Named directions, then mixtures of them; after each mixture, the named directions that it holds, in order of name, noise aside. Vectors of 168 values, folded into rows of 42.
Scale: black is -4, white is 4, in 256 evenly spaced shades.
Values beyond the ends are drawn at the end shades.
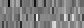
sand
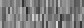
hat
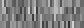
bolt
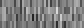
bolt, hat.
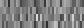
bolt, hat, sand.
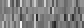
sand.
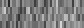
bolt, hat, sand.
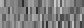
bolt, hat.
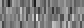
bolt, hat, sand.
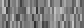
bolt, sand.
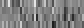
bolt, sand.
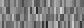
bolt, hat, sand.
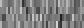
hat.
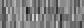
bolt, hat.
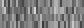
bolt, sand.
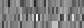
hat, sand.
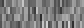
bolt, hat.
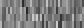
hat.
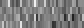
sand.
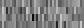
bolt, hat.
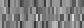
bolt, hat, sand.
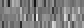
bolt, sand.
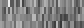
hat, sand.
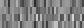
bolt, hat, sand.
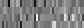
sand.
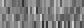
bolt, hat.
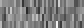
hat.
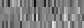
bolt, sand.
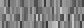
bolt, hat, sand.
